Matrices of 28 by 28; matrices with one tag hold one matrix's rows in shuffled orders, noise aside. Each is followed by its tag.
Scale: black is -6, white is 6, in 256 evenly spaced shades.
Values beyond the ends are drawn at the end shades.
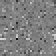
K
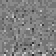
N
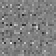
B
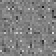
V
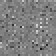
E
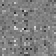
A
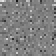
K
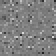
V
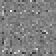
B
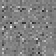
B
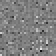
E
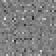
N
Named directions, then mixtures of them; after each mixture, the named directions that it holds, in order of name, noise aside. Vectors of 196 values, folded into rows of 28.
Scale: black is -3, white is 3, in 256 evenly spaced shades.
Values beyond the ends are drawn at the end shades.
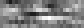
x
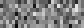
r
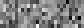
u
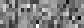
u.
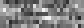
u, x.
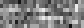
r, x.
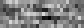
u, x.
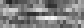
x.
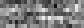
r, x.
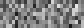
r.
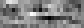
x.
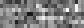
r, x.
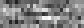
u, x.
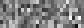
u.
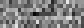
r, u, x.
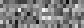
r, u, x.
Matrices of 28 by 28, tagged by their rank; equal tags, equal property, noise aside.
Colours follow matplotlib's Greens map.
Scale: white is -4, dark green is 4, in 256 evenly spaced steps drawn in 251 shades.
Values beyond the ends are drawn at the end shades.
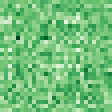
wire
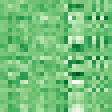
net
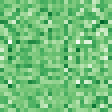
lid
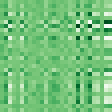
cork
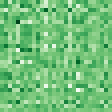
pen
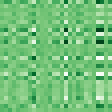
cork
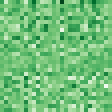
lid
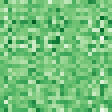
lid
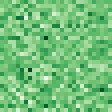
wire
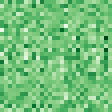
lid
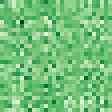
lid
